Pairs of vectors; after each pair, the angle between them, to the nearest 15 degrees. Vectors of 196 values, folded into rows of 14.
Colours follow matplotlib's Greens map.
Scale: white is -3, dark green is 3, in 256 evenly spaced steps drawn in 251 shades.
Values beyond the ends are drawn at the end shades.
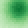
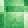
105 degrees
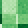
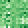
75 degrees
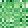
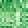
45 degrees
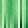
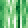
135 degrees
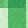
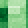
165 degrees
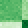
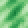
90 degrees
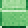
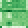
150 degrees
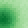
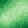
105 degrees
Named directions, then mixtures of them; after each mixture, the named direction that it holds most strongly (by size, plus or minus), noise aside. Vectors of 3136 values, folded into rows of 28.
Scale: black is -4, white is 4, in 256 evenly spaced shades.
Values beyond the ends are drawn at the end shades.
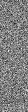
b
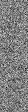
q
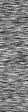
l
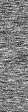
l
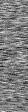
l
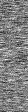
l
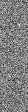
q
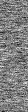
l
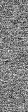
b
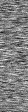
l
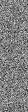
b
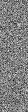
b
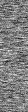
l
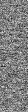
q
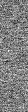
b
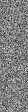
q
